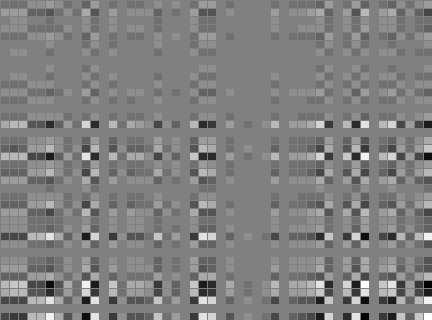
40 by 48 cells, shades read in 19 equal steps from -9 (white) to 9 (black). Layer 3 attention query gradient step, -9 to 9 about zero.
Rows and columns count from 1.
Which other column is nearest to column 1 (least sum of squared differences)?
31
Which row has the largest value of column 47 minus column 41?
36
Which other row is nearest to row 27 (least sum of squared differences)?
2
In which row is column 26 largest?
40
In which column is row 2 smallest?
41
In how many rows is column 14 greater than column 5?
15
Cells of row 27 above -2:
34
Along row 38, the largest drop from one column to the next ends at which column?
11
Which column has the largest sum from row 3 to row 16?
48
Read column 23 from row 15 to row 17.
-1 6 0
